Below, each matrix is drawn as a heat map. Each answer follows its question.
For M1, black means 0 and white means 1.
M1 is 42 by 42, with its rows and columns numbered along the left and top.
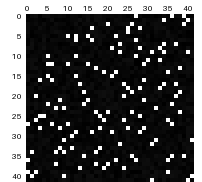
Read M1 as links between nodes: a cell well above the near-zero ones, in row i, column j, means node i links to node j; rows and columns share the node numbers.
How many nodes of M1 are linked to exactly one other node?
2
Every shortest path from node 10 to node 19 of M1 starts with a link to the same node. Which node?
node 5
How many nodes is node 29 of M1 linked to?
4
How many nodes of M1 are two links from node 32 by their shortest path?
3
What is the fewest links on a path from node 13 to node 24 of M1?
2
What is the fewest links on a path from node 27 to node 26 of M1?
3
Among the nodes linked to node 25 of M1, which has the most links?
node 28
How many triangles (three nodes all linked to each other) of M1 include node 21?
0
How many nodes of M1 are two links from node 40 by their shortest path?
3
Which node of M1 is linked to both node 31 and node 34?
node 9
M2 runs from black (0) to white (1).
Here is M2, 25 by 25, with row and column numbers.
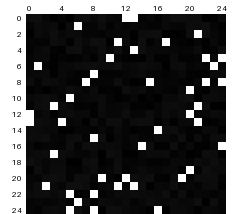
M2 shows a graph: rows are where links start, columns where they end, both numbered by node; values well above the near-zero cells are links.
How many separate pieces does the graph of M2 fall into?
4
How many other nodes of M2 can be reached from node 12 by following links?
11
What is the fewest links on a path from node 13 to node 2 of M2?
2
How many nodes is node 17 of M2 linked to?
1
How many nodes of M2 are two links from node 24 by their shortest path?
5
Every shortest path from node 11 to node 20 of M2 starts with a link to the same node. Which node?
node 21
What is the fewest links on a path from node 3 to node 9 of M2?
7
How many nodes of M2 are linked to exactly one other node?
11
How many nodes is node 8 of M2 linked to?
4
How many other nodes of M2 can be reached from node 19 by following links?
11
